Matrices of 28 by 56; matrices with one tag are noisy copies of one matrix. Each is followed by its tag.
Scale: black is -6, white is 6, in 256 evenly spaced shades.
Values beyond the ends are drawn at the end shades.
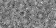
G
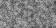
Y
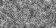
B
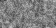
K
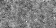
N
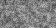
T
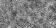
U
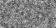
G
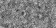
G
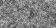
B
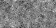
N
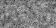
T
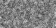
G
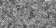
B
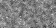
Y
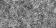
N
